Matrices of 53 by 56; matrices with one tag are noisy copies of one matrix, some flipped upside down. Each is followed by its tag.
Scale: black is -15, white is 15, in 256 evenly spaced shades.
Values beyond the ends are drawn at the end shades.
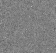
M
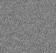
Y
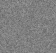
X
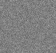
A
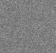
M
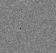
X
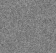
X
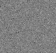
Y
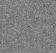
X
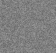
M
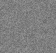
X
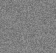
X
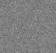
Y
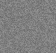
Y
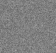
M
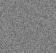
A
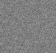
Y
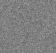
A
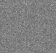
X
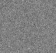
A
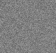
Y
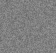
A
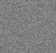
Y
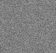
Y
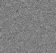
Y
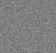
Y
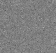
M
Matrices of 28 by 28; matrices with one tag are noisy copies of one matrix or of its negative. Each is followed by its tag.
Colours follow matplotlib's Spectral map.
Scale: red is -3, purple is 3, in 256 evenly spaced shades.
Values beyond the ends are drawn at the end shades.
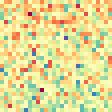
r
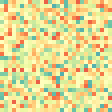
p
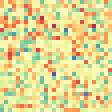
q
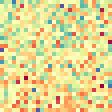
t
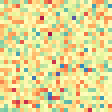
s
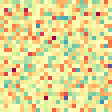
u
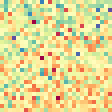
r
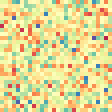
u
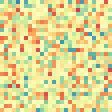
u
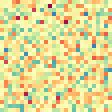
u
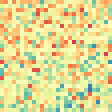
t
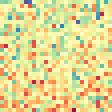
t
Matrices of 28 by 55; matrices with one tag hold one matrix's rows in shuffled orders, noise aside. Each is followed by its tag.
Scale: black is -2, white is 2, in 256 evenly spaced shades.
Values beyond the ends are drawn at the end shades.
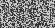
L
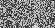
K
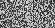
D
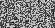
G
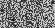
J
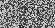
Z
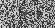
Z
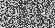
Z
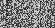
K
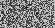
J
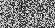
Z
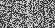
D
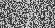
D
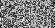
G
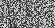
J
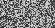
G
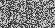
J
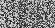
Z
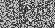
Z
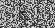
Z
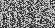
L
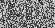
J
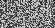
G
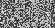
G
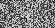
D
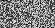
K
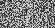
D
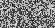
L
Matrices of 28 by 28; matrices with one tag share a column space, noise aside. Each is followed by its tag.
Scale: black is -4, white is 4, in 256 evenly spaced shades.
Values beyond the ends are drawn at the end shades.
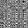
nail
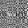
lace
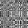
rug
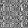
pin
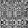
rug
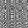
nail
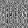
lace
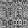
rug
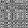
nail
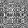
lace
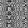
pin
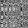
pin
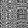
nail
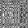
lace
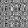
pin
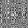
lace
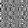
pin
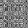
pin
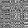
nail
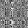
rug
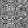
pin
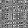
nail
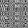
pin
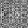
lace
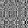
rug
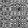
pin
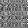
pin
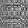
pin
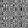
pin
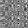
pin
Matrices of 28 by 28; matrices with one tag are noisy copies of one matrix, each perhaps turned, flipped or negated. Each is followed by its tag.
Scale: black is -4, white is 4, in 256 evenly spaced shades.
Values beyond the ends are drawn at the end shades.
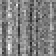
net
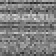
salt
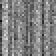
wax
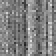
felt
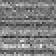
net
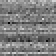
salt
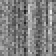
felt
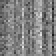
salt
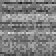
salt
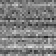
net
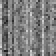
wax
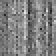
felt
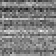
net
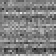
wax
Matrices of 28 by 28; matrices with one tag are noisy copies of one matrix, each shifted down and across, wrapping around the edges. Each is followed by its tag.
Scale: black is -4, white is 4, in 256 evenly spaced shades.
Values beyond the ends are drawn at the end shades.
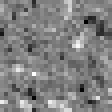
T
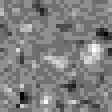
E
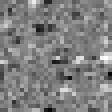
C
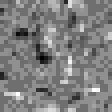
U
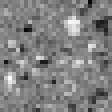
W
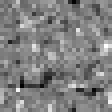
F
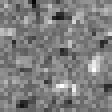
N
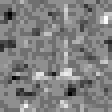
C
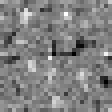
F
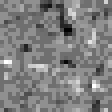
U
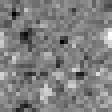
W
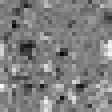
W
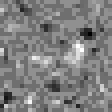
E
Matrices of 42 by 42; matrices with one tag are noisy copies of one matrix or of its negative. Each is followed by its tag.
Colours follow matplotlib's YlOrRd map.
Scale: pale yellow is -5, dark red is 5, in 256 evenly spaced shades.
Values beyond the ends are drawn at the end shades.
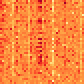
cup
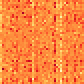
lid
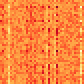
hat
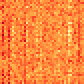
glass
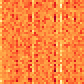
lid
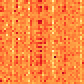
cup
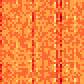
lid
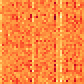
lid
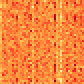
lid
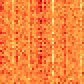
cup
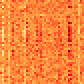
glass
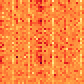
cup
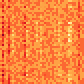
glass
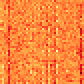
hat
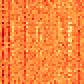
glass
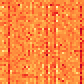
hat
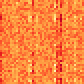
lid
